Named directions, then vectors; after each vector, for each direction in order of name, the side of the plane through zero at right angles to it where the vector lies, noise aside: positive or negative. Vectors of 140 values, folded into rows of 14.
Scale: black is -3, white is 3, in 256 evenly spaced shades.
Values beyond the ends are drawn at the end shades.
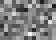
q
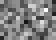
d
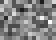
negative, positive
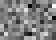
negative, negative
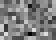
negative, negative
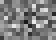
positive, negative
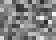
negative, positive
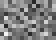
negative, negative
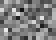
negative, positive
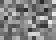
negative, positive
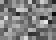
positive, negative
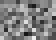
negative, negative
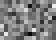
negative, negative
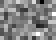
negative, positive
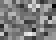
positive, positive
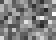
negative, positive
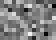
positive, positive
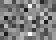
positive, positive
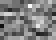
positive, positive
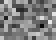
negative, positive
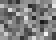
negative, negative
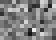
negative, negative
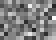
positive, positive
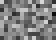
positive, negative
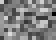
positive, negative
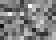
positive, positive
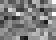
negative, positive
